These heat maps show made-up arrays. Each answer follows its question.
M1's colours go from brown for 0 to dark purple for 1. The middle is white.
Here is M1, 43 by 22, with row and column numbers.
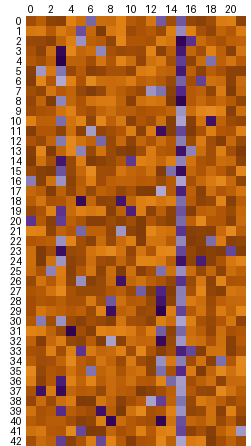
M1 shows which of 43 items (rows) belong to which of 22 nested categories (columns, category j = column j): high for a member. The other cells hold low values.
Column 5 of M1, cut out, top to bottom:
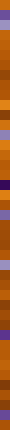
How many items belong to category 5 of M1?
8
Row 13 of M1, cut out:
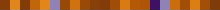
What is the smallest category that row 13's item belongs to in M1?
16
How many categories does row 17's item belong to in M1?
2
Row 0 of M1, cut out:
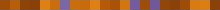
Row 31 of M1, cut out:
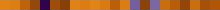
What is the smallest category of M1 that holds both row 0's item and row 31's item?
13
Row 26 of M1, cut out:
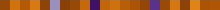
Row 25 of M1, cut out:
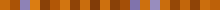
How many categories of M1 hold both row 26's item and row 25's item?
1
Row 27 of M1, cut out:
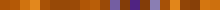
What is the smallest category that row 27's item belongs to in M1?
11
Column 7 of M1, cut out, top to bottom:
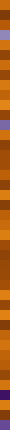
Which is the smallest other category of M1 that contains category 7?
3
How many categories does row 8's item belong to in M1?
2
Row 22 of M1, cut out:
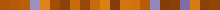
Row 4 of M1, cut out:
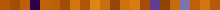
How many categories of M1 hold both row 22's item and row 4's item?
3
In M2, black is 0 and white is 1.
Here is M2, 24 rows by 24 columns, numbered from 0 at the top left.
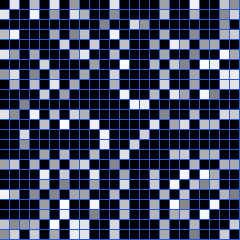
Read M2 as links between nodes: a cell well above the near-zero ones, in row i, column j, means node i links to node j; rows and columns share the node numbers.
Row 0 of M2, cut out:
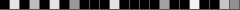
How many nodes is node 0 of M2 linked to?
9
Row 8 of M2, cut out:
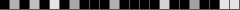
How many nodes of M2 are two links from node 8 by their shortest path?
3
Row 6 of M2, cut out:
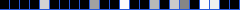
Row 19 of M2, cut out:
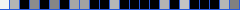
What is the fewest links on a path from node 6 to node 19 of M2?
2
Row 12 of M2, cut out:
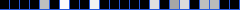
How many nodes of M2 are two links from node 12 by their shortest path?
1
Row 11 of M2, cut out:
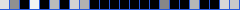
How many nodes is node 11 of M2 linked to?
10
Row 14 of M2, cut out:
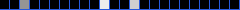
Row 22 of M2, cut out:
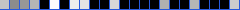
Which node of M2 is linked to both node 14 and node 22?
node 2
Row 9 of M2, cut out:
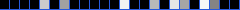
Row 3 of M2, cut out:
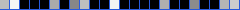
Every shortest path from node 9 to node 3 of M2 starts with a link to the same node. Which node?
node 18
